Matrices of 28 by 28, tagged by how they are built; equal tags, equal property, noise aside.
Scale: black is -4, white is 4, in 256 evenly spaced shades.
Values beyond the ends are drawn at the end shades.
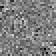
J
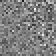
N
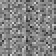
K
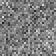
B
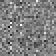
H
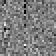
H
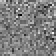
N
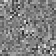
J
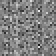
K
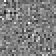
J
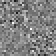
J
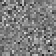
J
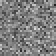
K
